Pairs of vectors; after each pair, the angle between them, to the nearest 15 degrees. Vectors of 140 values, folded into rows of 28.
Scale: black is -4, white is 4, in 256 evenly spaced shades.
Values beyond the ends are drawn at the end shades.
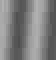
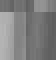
75 degrees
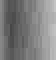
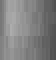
165 degrees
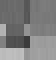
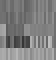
30 degrees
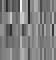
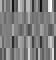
90 degrees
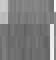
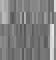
30 degrees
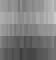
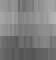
15 degrees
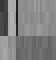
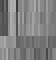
30 degrees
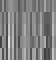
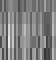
15 degrees
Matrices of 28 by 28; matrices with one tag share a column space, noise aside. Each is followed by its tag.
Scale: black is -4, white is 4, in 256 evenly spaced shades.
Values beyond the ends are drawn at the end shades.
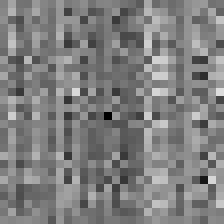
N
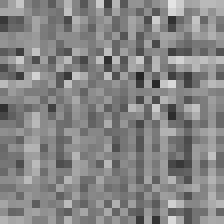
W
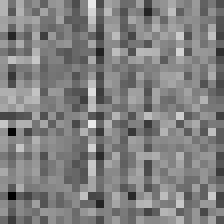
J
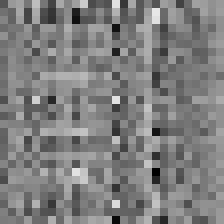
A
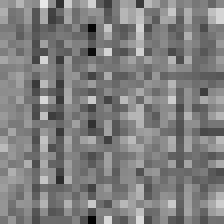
A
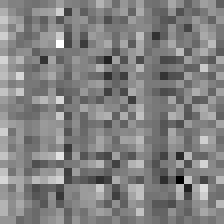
N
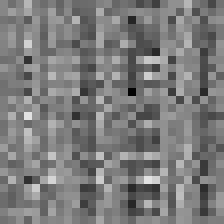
N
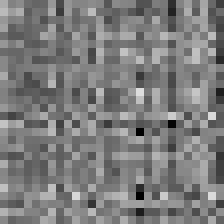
J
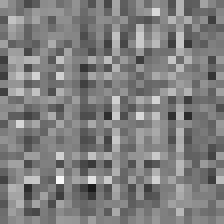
N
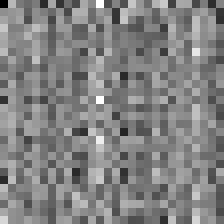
A
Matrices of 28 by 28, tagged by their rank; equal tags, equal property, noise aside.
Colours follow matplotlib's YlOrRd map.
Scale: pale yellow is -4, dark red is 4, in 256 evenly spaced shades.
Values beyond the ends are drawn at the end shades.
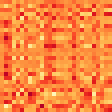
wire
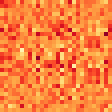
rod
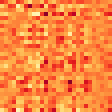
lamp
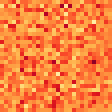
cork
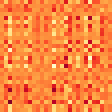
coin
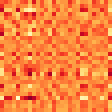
coin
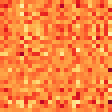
lamp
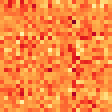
rod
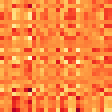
coin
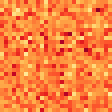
cork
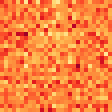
rod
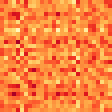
lamp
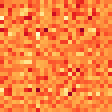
rod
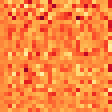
lamp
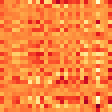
wire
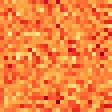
cork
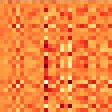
coin
